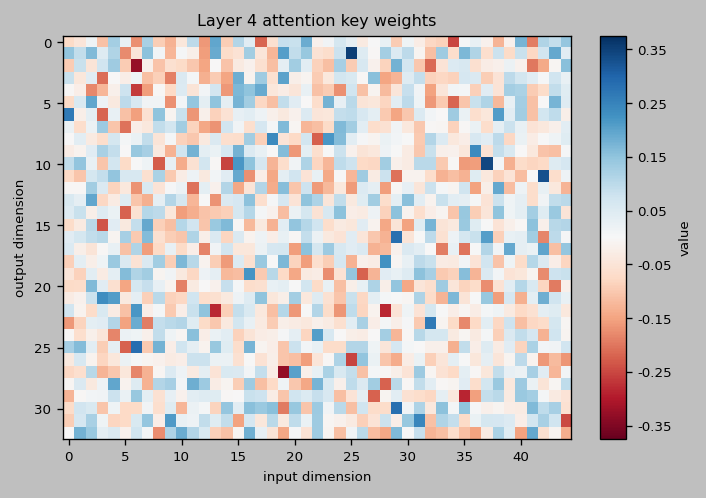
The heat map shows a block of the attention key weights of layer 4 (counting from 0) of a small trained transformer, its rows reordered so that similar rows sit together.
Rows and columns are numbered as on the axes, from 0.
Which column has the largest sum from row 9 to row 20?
2
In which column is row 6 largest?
0
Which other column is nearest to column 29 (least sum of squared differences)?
1
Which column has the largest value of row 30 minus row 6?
29
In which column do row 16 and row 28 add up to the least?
28
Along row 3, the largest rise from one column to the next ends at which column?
15
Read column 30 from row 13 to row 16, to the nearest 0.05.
0.15 0 -0.15 -0.05
